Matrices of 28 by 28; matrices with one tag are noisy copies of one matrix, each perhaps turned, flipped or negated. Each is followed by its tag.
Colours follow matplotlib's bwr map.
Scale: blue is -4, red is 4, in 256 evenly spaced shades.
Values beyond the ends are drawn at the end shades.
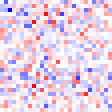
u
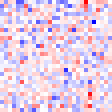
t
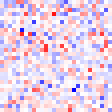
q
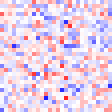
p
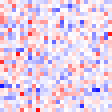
t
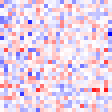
t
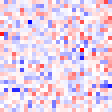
t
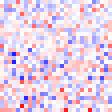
q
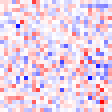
u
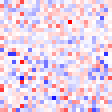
q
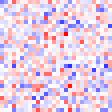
p
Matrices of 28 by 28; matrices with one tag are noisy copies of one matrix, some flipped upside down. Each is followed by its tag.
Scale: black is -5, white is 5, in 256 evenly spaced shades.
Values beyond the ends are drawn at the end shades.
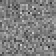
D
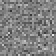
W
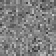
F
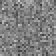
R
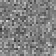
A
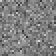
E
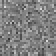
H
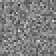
E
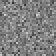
E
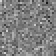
R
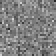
R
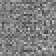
W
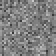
H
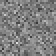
E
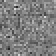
A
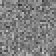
R
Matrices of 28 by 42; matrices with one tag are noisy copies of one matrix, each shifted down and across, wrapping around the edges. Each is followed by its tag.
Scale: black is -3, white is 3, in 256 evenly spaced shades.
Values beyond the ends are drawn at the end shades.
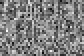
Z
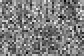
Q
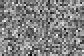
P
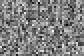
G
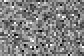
P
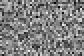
P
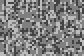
G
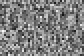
Z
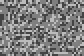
P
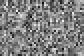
Z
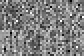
Q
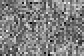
Q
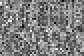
G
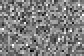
P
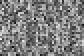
G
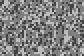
Z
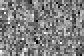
Z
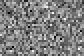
P
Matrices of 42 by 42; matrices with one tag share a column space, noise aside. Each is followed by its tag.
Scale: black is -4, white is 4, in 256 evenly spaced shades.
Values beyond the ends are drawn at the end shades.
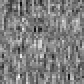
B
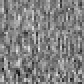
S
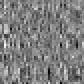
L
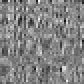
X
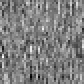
B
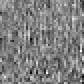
S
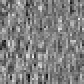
B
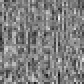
S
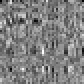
X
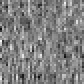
B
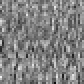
B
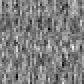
B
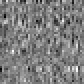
X
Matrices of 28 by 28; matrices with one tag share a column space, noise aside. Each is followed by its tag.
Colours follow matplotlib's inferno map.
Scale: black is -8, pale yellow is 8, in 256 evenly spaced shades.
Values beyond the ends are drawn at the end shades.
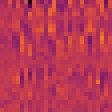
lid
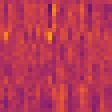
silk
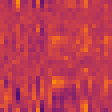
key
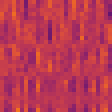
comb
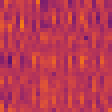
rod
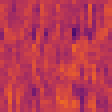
silk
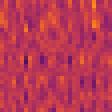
rod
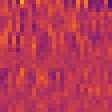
lid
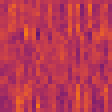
silk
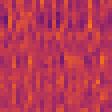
rod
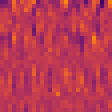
lid
